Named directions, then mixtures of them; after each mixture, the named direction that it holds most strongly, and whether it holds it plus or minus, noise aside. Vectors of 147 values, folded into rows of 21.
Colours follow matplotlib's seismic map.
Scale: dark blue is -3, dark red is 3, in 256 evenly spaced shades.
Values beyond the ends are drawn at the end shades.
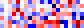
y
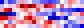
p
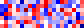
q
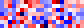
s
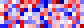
q, minus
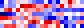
p, plus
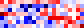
p, minus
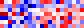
s, minus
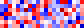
q, plus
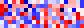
q, minus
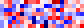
s, plus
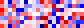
s, minus
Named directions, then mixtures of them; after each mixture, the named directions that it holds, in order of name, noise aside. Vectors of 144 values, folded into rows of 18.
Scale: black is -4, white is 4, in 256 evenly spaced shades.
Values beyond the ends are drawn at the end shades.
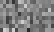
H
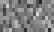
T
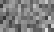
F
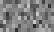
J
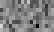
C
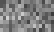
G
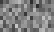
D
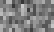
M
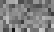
D, H, M.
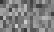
D, M.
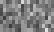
C, F, M.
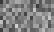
D.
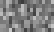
M, T.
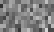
F.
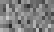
C, G, T.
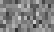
J.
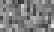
M.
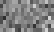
F.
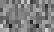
C, F, H.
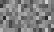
F, G.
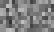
F, H, M.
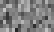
F, H, J.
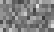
D, F, M.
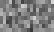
H, M.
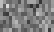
J, T.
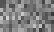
G.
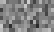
C.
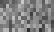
G, H.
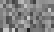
H.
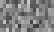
C, H, J.
